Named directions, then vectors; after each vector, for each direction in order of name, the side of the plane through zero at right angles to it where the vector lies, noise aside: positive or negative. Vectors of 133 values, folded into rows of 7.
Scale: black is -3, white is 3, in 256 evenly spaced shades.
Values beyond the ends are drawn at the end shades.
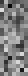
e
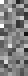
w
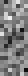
negative, negative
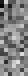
positive, negative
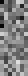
positive, negative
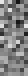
positive, positive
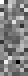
negative, positive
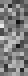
positive, positive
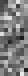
negative, negative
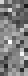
positive, positive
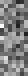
positive, positive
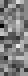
negative, negative
